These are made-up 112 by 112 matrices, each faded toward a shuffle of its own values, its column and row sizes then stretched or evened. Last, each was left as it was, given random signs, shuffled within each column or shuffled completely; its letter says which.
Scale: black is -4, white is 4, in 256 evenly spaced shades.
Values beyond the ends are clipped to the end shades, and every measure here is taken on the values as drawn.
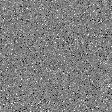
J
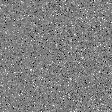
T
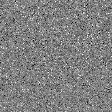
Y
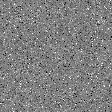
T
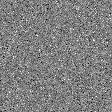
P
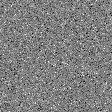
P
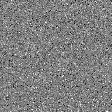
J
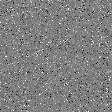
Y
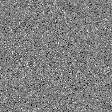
Y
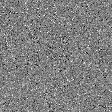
T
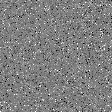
T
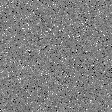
P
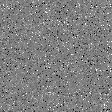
Y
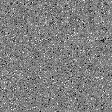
J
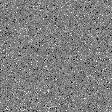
Y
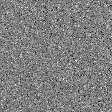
T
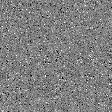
J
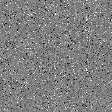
J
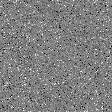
T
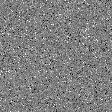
T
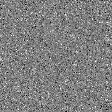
J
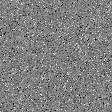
P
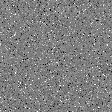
P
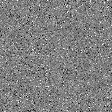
Y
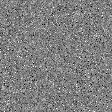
T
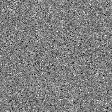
Y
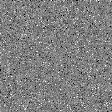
J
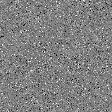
Y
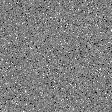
P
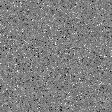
P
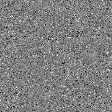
J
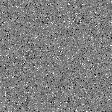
Y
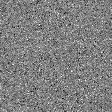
T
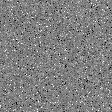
P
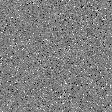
T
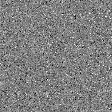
Y
